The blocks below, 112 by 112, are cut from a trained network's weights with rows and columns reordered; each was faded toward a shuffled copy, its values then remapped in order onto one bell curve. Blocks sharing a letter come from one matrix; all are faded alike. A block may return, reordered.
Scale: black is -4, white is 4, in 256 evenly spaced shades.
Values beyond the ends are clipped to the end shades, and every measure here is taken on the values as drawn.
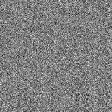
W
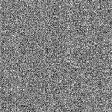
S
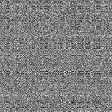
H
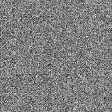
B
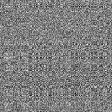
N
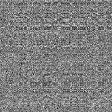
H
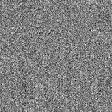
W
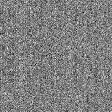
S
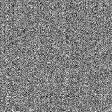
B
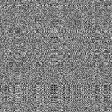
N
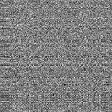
H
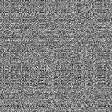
H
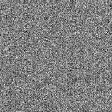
B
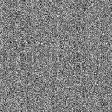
W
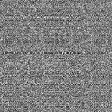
H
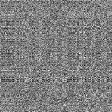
H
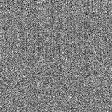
S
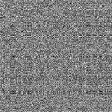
H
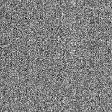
B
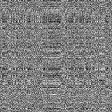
N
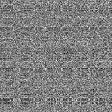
H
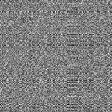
N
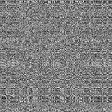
N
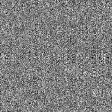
B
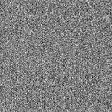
S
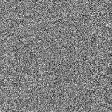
B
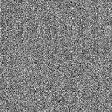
B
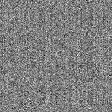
S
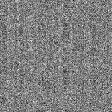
S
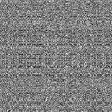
H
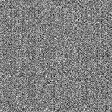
W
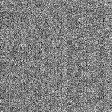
S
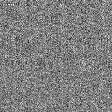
B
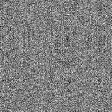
W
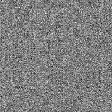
W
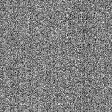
S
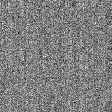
S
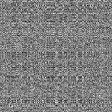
N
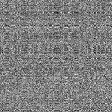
H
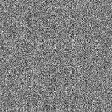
W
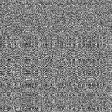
N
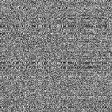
H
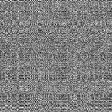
N
